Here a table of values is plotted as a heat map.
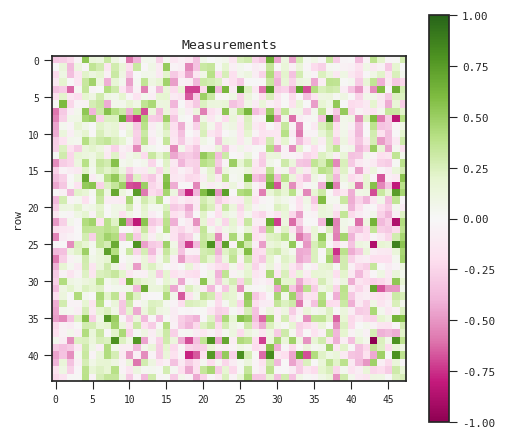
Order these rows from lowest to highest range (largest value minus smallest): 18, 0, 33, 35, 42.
42, 33, 0, 35, 18
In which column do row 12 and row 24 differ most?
38
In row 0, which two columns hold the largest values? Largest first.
29, 4
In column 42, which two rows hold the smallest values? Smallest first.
41, 19
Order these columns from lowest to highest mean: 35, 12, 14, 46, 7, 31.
14, 35, 12, 46, 31, 7
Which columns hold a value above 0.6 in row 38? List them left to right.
8, 11, 21, 23, 46
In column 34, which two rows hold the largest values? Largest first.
31, 41
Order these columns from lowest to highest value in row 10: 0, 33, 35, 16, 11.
33, 0, 11, 16, 35
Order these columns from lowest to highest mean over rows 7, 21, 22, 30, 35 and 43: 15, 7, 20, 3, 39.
20, 3, 15, 39, 7
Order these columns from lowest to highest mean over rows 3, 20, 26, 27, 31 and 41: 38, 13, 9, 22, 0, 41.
0, 41, 38, 22, 13, 9
